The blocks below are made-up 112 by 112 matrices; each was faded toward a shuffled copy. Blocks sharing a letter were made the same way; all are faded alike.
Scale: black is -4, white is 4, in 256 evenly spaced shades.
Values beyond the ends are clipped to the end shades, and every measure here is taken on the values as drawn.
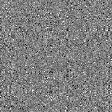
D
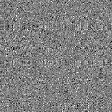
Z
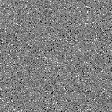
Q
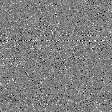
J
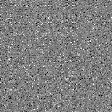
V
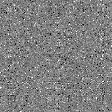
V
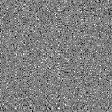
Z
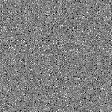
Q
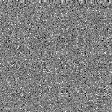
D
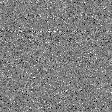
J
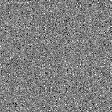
D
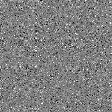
V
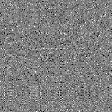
Z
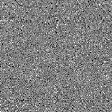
D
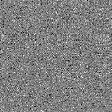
D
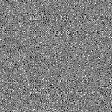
Z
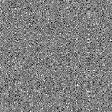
D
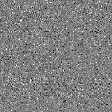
V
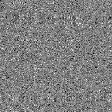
D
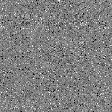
V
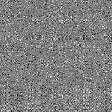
Q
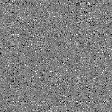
Q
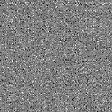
Z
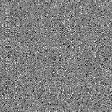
Z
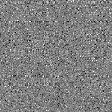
Q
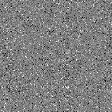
V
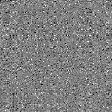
Z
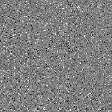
V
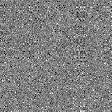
D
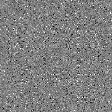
V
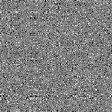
Q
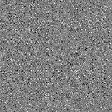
Z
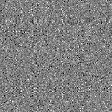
Z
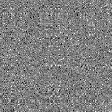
Z
